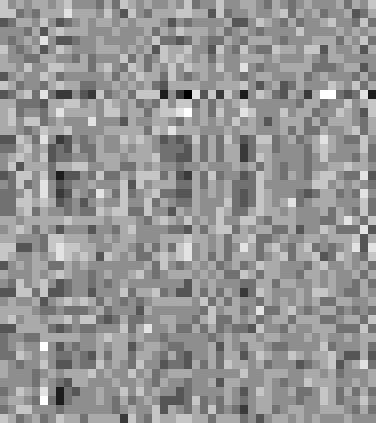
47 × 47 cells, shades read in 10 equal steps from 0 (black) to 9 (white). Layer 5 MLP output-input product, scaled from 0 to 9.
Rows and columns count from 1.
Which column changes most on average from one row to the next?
8
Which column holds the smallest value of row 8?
46
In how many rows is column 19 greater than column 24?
25
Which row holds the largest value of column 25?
11
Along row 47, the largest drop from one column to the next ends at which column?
16
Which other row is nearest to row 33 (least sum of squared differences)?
17
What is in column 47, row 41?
4
